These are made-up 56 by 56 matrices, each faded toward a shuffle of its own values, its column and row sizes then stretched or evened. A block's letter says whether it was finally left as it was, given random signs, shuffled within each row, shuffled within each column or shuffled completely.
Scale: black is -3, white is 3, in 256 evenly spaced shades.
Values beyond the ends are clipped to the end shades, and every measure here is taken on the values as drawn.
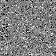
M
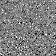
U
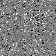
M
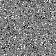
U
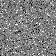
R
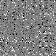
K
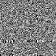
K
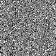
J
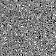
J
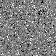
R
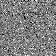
U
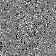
J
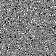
R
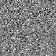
K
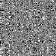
K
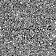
U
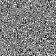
K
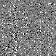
M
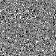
K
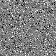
R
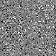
K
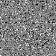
U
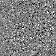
J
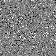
U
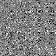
K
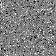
J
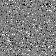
U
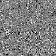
K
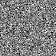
U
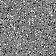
R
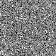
J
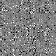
K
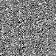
J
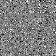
M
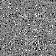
M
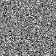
M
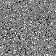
U
